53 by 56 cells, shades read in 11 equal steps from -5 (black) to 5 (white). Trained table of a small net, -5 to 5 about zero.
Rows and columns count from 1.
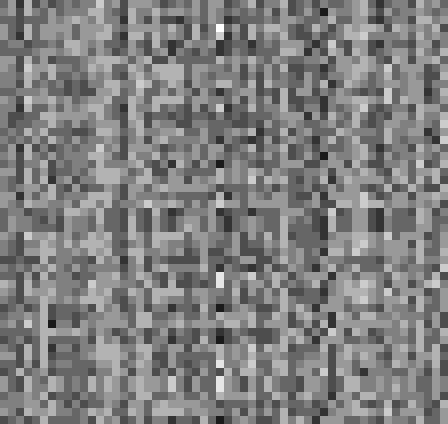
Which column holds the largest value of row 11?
18
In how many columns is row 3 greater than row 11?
18
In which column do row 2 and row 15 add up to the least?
41
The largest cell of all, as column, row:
28, 4
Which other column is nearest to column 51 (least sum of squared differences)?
30
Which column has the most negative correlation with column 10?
32
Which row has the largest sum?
26
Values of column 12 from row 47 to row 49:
-2 2 2
